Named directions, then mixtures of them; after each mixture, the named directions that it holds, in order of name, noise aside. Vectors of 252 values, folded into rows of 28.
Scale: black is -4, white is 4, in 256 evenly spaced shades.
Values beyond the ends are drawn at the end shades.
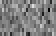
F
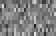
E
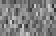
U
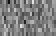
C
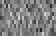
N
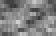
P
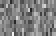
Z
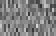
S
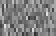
C, E, S.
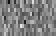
C.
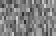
C, Z.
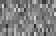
E.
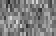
C, N, P.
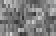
N, P.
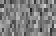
N, Z.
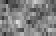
P.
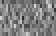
N, U.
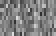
Z.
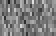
C.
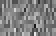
E, S.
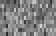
C, E, P.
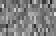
E.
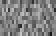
C, F, U.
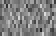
N.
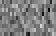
F.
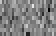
F, U.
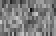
P, U, Z.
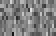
Z.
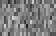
C, N, U.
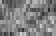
F, P.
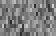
U.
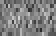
N, U.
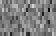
F.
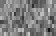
F, P, U.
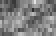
P.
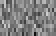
C, E, S.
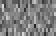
E.
